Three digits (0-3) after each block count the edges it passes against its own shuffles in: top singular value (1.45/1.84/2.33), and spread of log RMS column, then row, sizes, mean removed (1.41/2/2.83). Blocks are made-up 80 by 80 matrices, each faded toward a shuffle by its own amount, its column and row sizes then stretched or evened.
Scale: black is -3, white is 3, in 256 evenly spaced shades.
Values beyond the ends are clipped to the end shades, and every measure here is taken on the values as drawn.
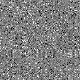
2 1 1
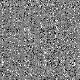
1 2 1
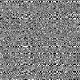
3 1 3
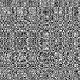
3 1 2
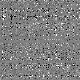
0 2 3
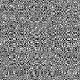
3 1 2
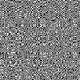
3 1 2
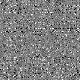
2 0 2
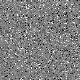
1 1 1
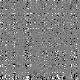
1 3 3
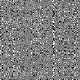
2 3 1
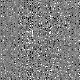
1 3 1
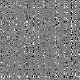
2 3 2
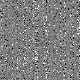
1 3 0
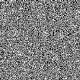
1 0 1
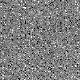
1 2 0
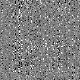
0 3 1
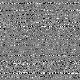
2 0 3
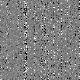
0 3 0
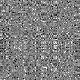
3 1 1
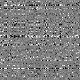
3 1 3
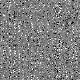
1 2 0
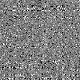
2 0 2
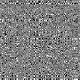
3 2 2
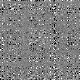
0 3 3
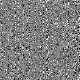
0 3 0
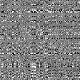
3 1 3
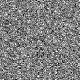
2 0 0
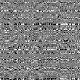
3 0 3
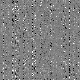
1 3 0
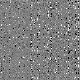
0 3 1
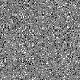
2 1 1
